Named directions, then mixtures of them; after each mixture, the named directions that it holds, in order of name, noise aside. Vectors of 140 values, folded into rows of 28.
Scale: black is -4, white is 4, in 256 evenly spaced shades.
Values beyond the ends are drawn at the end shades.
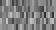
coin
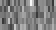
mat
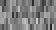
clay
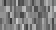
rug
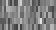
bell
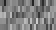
clay, rug.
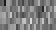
clay, coin, rug.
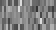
bell.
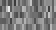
bell, mat, rug.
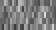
bell, coin, rug.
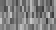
clay, coin, mat.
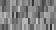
clay.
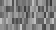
bell, coin, rug.
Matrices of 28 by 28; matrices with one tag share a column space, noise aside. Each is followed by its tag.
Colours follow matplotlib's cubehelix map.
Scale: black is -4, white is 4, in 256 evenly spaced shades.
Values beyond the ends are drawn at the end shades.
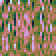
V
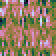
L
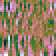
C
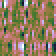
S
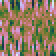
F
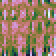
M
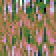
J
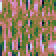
F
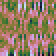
C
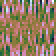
J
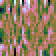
J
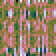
M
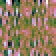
L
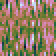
F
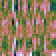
C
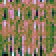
M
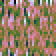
L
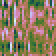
S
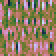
S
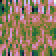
J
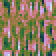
F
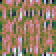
M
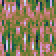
F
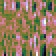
C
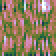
C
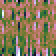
M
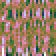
M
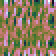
L
